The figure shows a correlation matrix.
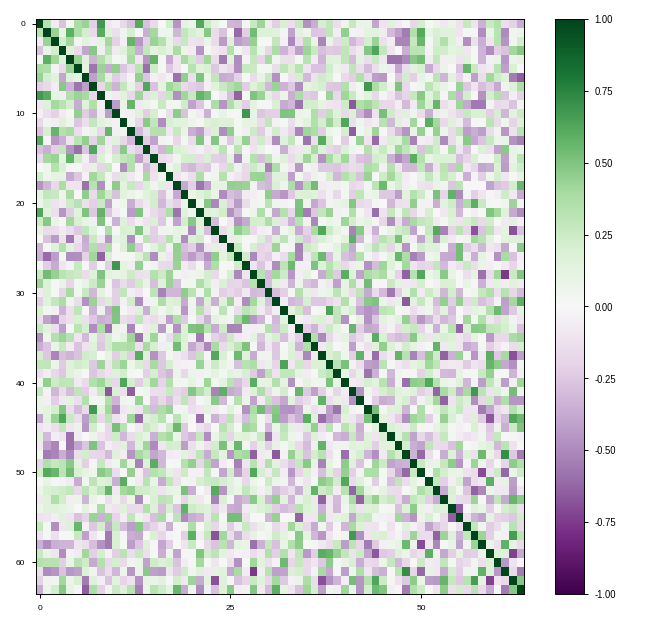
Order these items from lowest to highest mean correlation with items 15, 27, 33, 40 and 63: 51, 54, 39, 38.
54, 51, 39, 38
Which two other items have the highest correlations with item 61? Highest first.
48, 58
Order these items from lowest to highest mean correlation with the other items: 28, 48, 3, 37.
48, 37, 3, 28
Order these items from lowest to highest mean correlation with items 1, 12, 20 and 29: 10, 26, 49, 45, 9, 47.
26, 47, 10, 45, 9, 49
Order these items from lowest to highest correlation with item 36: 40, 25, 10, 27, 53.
53, 40, 25, 10, 27
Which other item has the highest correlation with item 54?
19
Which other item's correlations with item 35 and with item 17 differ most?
21
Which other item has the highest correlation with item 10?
27
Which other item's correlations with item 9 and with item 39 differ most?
43
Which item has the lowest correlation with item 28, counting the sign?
61
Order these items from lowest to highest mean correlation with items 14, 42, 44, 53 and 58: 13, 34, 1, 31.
13, 1, 34, 31
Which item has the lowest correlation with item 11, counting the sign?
16
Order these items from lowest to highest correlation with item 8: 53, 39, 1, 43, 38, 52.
39, 53, 43, 52, 38, 1
